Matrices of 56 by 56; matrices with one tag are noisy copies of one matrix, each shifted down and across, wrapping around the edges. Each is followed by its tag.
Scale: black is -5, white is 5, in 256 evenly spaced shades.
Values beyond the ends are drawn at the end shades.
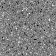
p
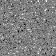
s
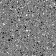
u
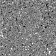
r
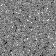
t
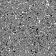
r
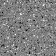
u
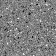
u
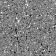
r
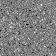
p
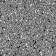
t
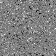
p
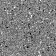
r
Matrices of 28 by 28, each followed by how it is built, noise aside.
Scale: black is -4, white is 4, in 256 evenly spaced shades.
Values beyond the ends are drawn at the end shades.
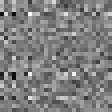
low rank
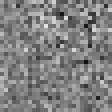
upper triangular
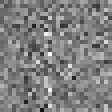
uneven columns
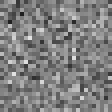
noise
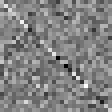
diagonal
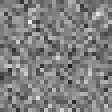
noise
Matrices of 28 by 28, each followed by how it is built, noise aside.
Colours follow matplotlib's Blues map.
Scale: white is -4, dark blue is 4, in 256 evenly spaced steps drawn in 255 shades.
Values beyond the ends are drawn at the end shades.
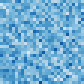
Toeplitz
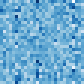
uneven columns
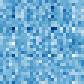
low rank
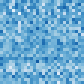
repeating columns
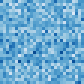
repeating columns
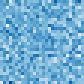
low rank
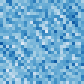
Toeplitz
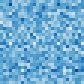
repeating columns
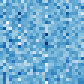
uneven columns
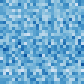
repeating columns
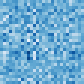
low rank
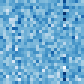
uneven columns
